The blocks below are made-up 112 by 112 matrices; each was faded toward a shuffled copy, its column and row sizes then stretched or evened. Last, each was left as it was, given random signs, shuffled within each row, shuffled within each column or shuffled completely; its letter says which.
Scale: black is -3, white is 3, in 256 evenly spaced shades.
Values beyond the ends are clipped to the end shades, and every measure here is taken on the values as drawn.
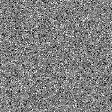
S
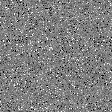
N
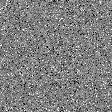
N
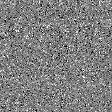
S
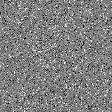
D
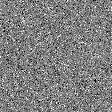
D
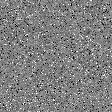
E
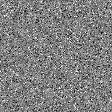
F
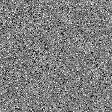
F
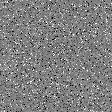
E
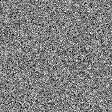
N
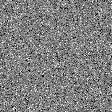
D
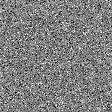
N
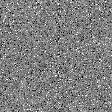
D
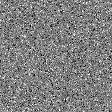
D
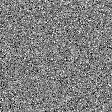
E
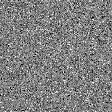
S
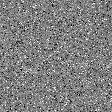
E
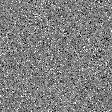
E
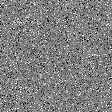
F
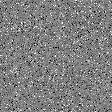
N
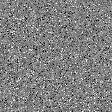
F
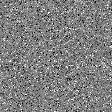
S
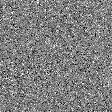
N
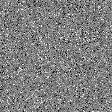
F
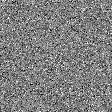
N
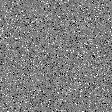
N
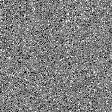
S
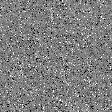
F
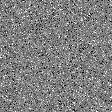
D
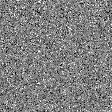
D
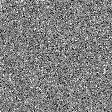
E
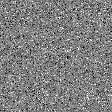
N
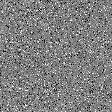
F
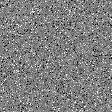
D
